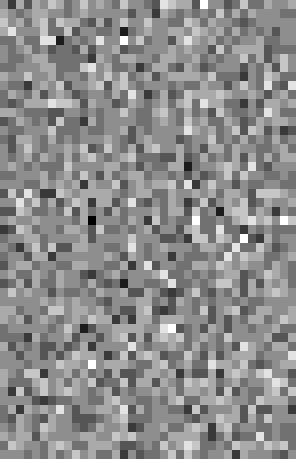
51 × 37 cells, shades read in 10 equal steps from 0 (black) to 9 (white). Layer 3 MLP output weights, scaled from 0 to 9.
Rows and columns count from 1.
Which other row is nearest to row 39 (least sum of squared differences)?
7
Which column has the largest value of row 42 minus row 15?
34
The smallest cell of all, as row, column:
25, 12
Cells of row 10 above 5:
10
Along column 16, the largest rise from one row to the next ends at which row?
5
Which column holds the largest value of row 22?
4
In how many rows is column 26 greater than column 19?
18
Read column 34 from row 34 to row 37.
5 6 4 5
